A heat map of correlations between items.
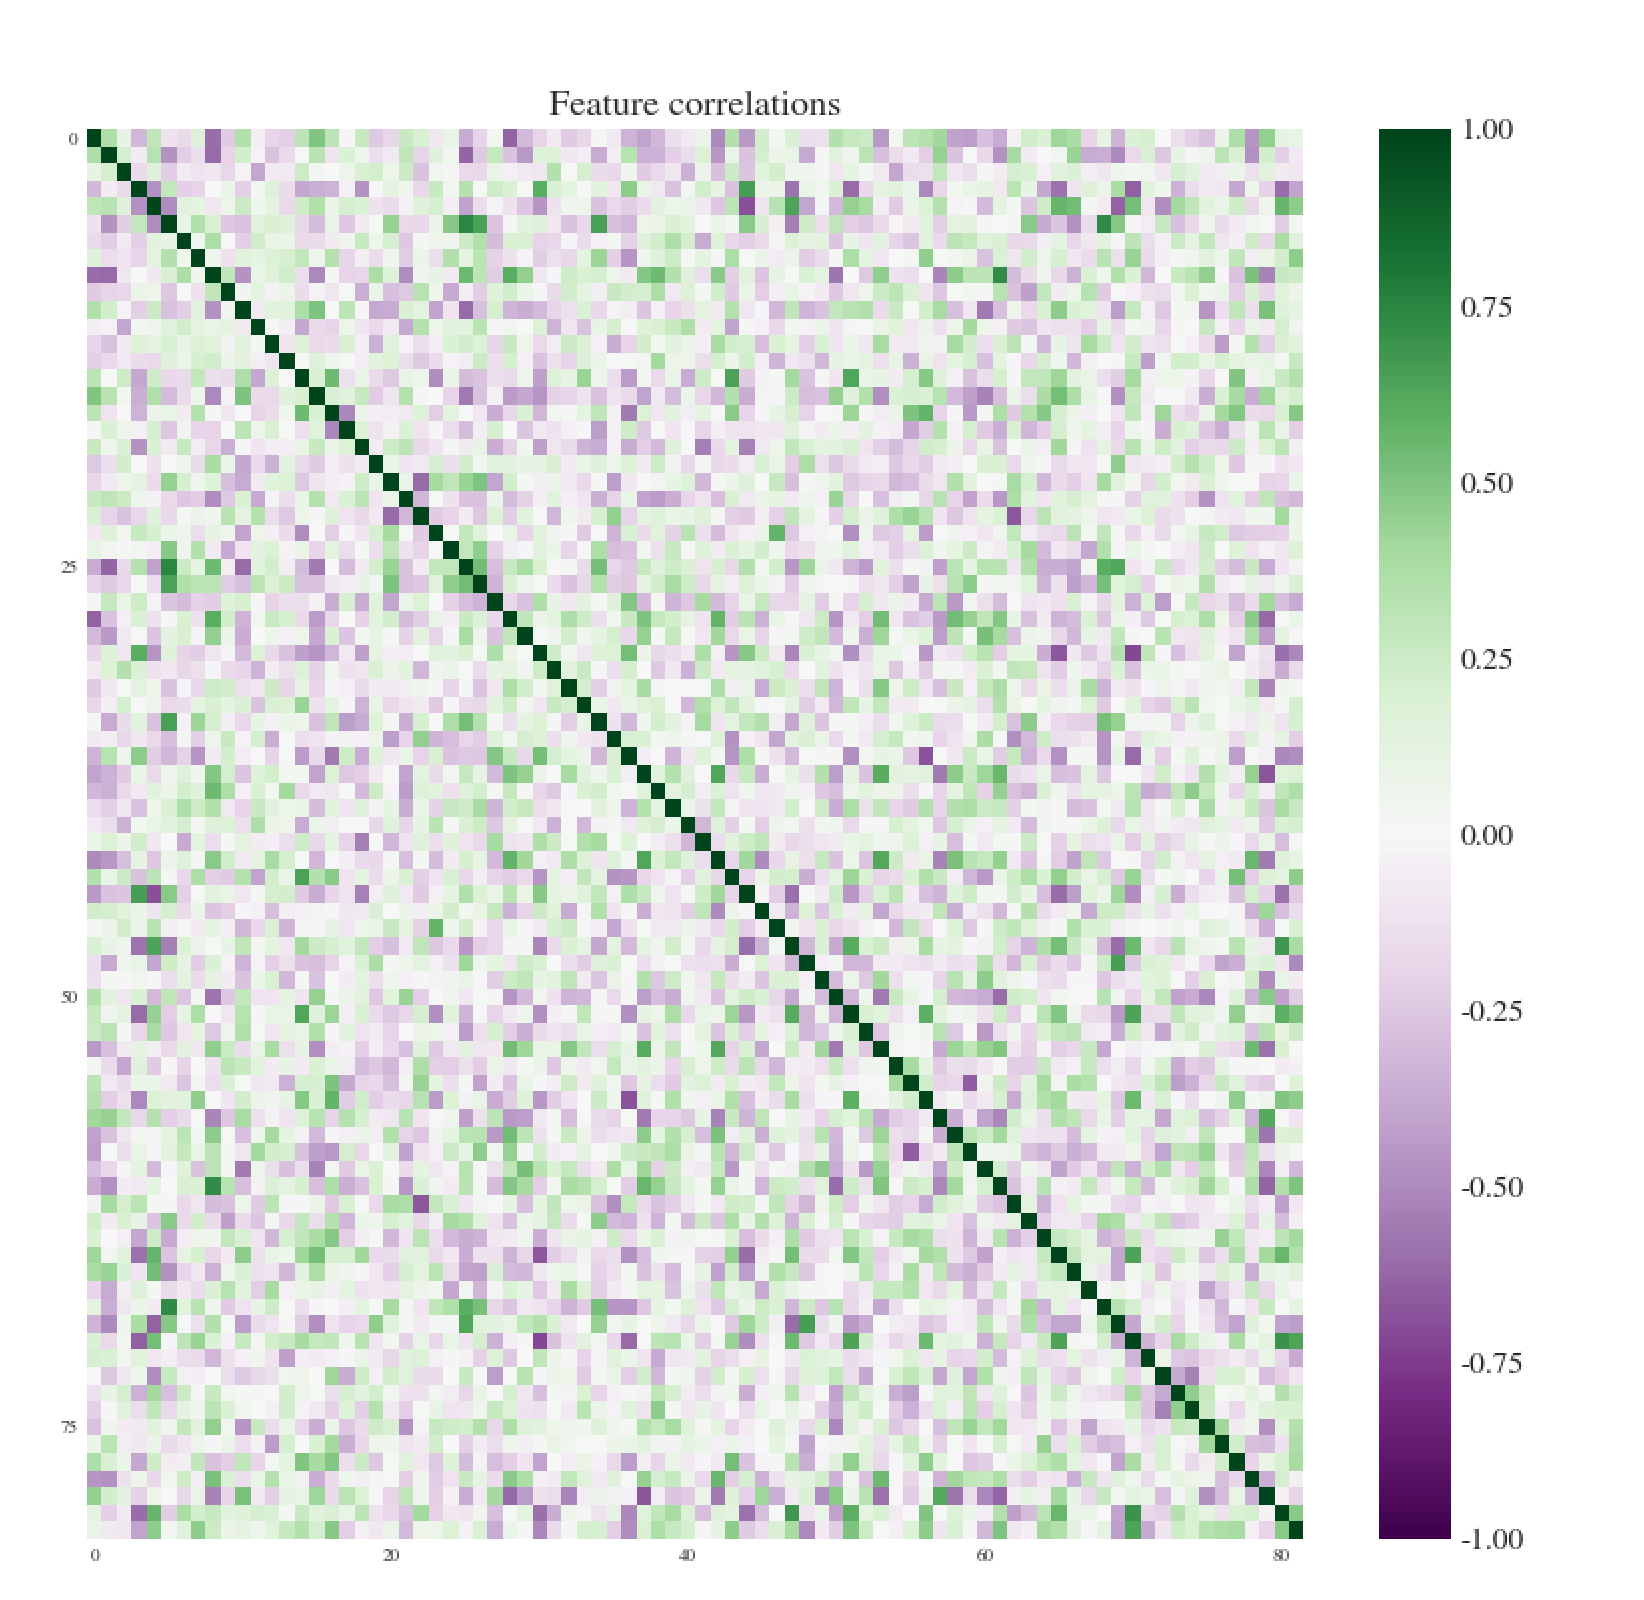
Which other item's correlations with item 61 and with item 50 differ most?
8
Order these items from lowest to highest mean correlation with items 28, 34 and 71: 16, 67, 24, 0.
0, 67, 16, 24
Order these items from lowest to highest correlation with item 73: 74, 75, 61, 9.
9, 61, 75, 74
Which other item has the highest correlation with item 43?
14
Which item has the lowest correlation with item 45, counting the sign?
42
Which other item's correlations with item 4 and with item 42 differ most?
44
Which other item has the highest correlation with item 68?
5
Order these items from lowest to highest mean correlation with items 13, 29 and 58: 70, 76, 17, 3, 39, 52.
52, 17, 3, 76, 70, 39
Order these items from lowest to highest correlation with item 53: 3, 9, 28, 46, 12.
46, 3, 9, 12, 28
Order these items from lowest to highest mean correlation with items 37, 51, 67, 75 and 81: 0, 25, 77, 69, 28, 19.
69, 0, 19, 25, 77, 28
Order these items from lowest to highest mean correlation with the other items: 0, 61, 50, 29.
50, 0, 29, 61
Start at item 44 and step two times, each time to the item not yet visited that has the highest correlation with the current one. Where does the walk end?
30
